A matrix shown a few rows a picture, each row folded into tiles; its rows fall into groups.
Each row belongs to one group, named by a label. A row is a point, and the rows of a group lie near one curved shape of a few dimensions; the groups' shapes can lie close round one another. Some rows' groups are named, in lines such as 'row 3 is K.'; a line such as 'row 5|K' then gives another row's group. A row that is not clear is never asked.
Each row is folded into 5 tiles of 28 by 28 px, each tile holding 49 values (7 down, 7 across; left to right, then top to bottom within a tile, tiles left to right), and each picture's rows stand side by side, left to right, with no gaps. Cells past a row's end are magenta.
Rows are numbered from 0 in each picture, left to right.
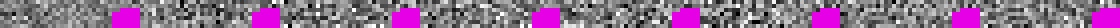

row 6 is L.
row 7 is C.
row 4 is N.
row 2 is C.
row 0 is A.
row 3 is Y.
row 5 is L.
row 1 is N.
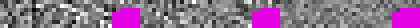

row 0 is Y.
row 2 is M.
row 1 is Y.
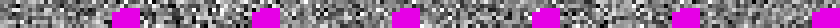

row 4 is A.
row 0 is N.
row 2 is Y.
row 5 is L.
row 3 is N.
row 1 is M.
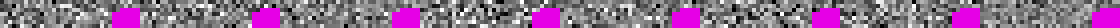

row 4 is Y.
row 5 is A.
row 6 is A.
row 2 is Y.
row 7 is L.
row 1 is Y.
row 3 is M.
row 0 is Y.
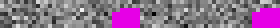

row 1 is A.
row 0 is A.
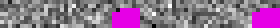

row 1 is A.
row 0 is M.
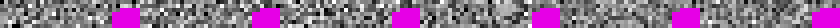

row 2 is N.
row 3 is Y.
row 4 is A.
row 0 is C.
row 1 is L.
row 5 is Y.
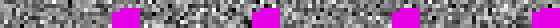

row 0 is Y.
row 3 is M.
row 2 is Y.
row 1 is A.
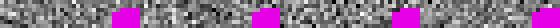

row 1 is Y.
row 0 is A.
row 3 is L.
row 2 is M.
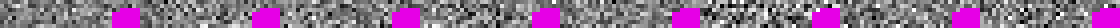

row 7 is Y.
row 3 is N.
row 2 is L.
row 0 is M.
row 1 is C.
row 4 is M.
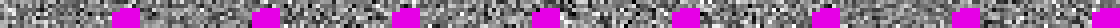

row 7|A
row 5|A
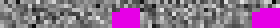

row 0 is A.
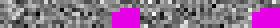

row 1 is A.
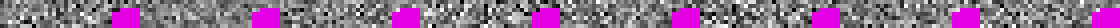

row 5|A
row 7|N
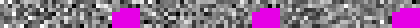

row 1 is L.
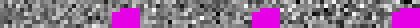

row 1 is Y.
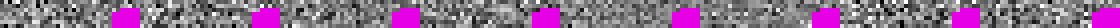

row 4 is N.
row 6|N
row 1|N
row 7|Y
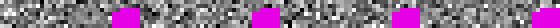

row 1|N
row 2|C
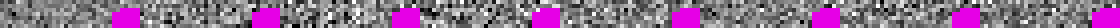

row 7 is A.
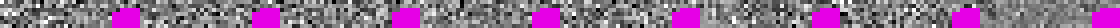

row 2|Y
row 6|A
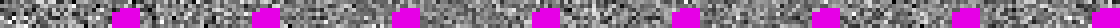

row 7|Y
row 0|A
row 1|Y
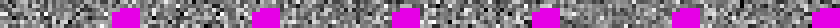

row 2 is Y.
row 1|Y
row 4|A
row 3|Y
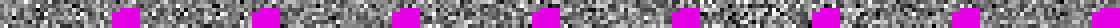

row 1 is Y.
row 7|M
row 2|L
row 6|N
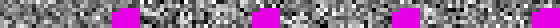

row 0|A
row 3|Y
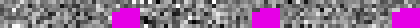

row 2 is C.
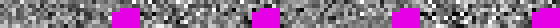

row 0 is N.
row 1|A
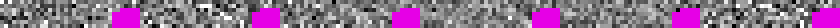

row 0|A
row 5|Y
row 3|A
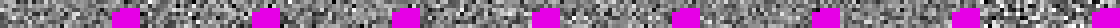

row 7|C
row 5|M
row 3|M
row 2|L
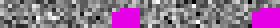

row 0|A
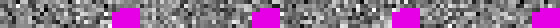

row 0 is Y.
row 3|L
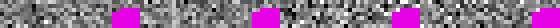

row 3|N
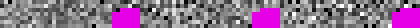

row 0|L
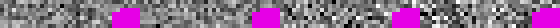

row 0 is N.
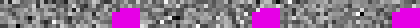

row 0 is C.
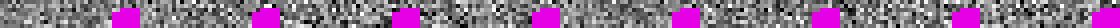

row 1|Y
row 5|Y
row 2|M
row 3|A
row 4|Y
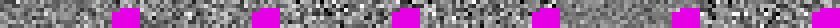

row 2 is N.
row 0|C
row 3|Y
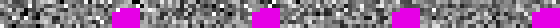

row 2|N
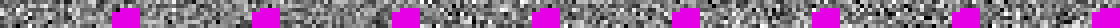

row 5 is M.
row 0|L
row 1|M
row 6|N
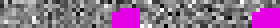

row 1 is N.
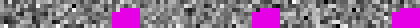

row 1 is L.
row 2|M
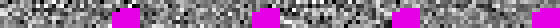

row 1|N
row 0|L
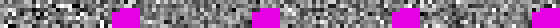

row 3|A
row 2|Y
